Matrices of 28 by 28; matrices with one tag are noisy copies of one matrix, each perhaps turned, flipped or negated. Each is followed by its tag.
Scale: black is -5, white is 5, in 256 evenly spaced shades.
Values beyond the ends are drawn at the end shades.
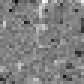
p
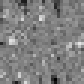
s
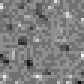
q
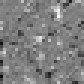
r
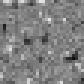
r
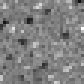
q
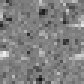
s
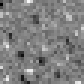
q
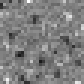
q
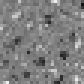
q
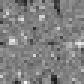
s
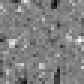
s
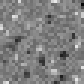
q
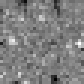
s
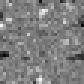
s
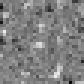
r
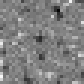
r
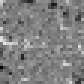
p
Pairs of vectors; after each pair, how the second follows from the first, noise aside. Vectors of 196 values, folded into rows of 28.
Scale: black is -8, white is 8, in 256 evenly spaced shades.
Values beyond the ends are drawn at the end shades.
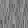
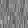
negated.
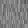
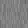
shrunk.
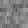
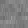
reversed, negated, shrunk.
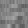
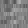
reversed.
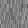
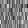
scaled up.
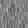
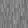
reversed, negated, shrunk.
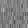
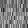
negated, scaled up.
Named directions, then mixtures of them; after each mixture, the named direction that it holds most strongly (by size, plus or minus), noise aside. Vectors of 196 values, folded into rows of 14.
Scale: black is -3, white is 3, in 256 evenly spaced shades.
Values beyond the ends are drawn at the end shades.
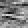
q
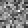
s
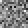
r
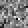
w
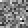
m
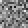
r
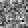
m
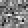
m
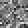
m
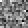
m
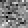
q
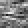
q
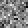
w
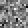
w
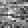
q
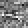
q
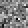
w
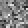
s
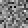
r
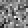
w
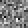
w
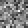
s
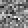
w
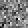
w
